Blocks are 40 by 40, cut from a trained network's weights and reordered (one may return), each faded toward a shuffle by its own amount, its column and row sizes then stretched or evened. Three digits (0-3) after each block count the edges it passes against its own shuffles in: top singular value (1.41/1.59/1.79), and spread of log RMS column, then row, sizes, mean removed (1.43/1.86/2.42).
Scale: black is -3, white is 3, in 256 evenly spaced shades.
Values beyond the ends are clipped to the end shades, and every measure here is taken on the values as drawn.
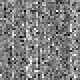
1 2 0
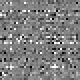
0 1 3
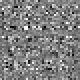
0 0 3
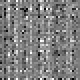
3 3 3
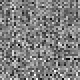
2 0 1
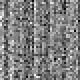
3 1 0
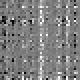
3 3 3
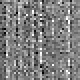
3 3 1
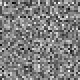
2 0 1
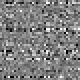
3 1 3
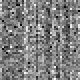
2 0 1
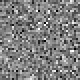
0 1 1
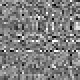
2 1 2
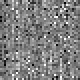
0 2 1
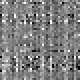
3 1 3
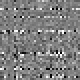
2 2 3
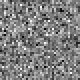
0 1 0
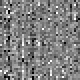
1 3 0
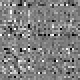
0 2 3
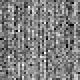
3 0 0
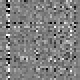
2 3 1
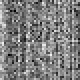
3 0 0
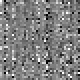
0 3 1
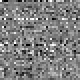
2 1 3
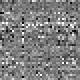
1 2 2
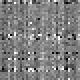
3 1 3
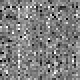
0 2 1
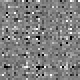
0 2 3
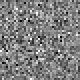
0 1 0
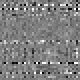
2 0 3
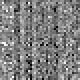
2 1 2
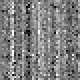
3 3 1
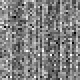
3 0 0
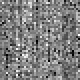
1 1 0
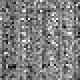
2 1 1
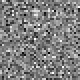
0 1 0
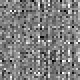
2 1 2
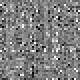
0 1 2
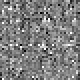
0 0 1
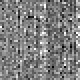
2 2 0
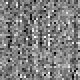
1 1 0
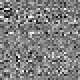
3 2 2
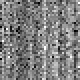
3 1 1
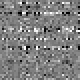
3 2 3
